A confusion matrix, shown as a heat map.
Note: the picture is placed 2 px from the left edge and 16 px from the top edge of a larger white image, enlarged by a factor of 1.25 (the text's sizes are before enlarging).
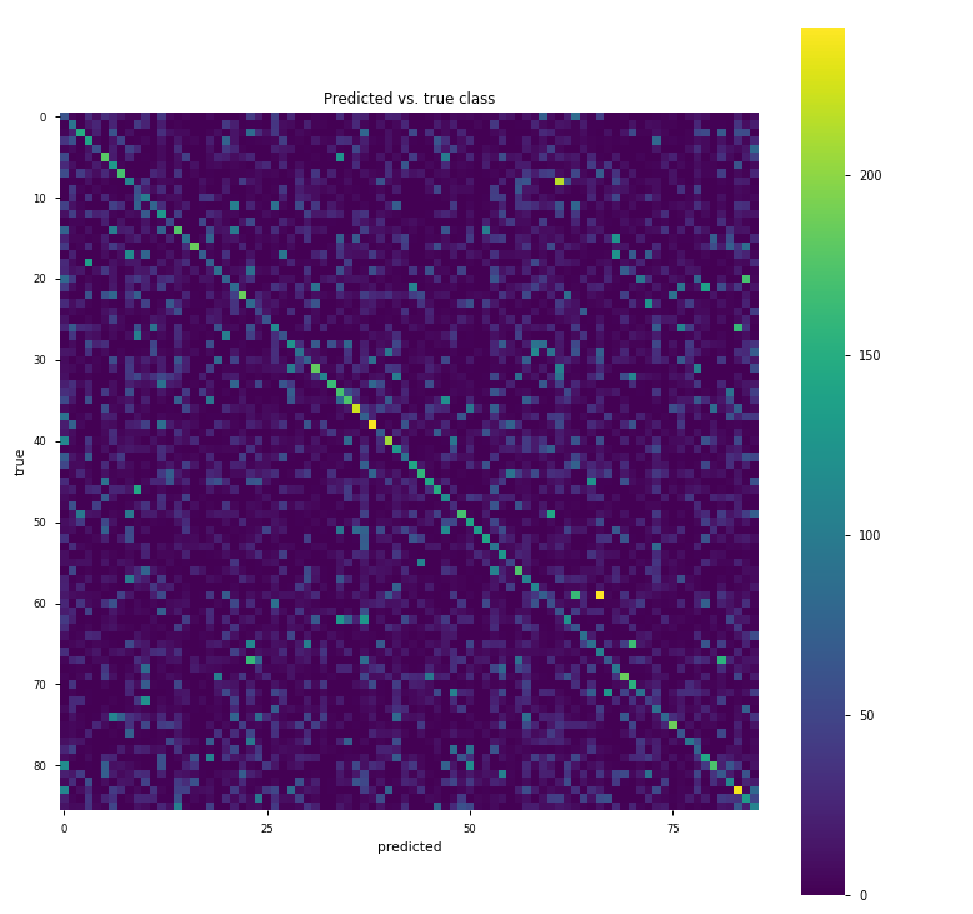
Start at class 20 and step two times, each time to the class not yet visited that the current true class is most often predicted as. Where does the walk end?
24
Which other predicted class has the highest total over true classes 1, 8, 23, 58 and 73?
61
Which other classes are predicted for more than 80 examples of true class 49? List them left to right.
2, 8, 60
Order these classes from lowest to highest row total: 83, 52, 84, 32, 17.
52, 17, 32, 84, 83
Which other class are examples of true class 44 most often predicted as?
55
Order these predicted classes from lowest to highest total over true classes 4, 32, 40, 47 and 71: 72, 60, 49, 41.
72, 49, 60, 41
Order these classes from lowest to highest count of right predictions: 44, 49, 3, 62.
62, 3, 44, 49
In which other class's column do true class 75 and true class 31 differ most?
78
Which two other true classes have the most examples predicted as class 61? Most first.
8, 31
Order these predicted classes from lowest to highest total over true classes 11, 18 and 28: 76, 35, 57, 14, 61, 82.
82, 76, 14, 57, 61, 35
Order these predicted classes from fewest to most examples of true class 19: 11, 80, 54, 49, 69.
80, 54, 11, 49, 69
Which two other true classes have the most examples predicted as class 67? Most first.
71, 84
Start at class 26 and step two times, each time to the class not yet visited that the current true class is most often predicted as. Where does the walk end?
0
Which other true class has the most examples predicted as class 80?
36
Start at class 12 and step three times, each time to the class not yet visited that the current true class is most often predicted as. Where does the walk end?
56
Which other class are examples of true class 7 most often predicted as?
66
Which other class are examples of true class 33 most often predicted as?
12
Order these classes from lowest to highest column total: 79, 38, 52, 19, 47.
19, 52, 38, 79, 47
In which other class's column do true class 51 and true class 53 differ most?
47
